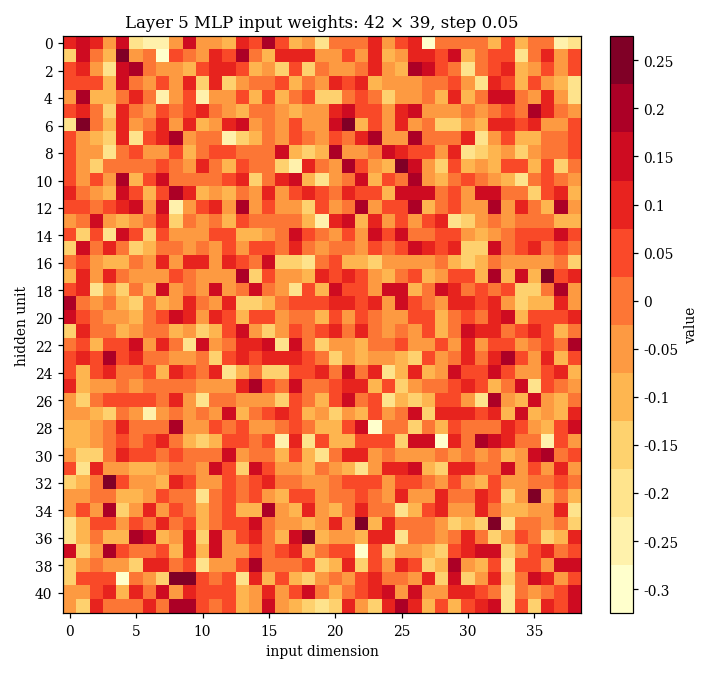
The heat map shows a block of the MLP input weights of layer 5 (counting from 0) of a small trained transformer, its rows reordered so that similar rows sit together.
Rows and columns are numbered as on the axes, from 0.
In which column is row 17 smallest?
14
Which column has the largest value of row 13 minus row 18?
2
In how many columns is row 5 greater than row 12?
15
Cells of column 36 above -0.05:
27
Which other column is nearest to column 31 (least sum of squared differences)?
30
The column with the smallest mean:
19
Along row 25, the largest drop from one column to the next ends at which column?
35
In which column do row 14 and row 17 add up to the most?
36
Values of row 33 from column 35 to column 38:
0.25 -0.1 0 -0.1
